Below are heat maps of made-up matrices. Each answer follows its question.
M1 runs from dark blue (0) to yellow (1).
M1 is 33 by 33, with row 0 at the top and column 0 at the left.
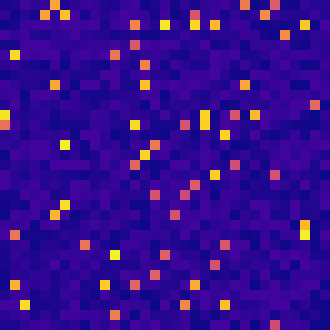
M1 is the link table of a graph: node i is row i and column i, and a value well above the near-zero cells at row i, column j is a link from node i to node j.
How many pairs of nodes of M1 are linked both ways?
8
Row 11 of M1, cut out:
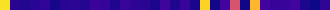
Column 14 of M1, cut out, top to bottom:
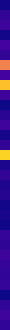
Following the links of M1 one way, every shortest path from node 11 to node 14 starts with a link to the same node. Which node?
node 20
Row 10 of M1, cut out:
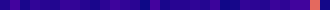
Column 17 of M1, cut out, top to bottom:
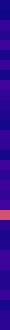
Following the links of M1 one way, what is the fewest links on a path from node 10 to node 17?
7
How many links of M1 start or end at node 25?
3
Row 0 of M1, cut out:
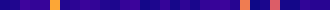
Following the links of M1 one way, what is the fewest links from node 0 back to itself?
3
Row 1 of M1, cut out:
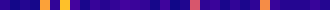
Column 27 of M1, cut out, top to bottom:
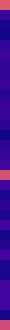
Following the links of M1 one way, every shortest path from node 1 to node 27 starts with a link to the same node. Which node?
node 26
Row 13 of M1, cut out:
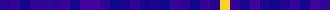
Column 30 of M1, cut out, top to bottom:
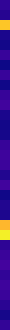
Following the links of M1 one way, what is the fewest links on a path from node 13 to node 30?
2
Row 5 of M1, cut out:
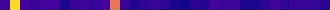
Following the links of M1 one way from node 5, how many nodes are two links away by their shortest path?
8
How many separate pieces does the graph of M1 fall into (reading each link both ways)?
4
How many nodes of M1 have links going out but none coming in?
3
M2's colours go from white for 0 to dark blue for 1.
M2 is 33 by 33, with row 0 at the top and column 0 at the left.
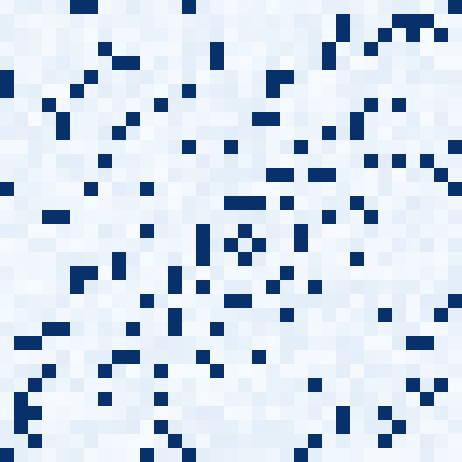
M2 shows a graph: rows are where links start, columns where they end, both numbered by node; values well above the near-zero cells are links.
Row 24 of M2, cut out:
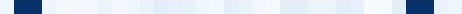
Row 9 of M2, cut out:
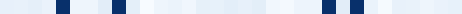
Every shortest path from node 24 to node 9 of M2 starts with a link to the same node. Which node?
node 2
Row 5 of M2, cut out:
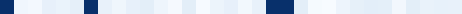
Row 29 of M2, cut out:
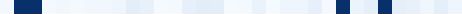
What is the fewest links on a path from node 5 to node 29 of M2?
4
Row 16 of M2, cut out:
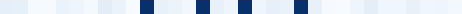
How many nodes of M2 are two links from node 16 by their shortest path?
5
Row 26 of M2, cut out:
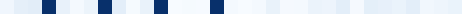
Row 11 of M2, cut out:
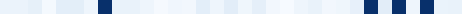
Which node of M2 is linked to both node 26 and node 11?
node 7
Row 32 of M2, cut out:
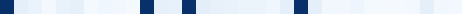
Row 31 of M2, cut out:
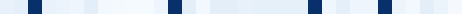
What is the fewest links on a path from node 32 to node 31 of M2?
5
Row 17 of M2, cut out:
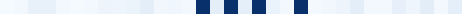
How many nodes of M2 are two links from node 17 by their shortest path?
5
